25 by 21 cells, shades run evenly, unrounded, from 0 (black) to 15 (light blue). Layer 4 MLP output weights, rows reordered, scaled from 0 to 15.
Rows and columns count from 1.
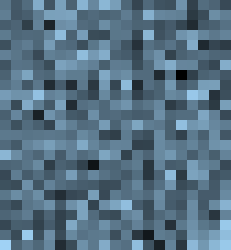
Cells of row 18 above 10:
4
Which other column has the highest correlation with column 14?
6
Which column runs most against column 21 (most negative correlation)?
2
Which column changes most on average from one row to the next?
5
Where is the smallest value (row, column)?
8, 17
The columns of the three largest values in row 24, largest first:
3, 21, 20
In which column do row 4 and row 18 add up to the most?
18
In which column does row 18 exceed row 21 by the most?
16
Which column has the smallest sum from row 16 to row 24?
14
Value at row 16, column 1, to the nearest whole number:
13
